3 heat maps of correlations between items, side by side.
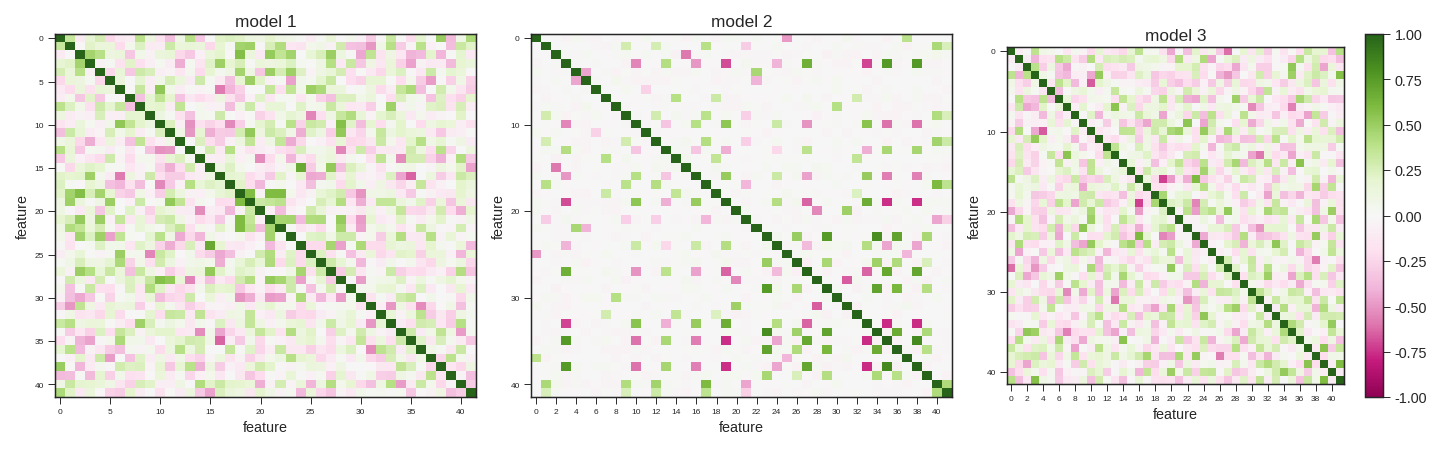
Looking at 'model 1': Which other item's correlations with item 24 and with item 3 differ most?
30
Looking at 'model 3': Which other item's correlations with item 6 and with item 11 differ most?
3
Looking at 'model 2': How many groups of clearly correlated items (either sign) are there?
10
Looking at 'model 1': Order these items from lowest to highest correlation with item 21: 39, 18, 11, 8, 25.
39, 8, 11, 25, 18
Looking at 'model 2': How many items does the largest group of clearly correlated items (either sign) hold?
10
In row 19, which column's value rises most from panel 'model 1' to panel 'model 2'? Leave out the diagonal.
16
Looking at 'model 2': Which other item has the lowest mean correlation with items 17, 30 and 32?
21
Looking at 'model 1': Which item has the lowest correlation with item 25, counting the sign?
9
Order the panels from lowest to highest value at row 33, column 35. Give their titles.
model 2, model 1, model 3
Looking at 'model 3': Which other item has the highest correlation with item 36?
14
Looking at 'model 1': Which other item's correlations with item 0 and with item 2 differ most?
38
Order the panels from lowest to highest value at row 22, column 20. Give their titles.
model 1, model 2, model 3
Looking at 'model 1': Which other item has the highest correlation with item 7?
10
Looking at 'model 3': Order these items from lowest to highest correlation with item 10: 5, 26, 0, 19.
0, 26, 5, 19
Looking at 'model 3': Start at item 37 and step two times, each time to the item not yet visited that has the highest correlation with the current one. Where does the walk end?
41
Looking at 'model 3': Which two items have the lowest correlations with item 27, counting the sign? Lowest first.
0, 3
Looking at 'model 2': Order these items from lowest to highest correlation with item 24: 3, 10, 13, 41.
3, 13, 41, 10
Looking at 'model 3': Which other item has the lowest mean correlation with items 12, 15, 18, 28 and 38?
35
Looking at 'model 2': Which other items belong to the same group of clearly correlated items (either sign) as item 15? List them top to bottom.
2
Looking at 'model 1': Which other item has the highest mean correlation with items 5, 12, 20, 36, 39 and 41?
19
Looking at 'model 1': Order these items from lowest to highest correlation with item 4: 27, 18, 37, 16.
16, 27, 37, 18
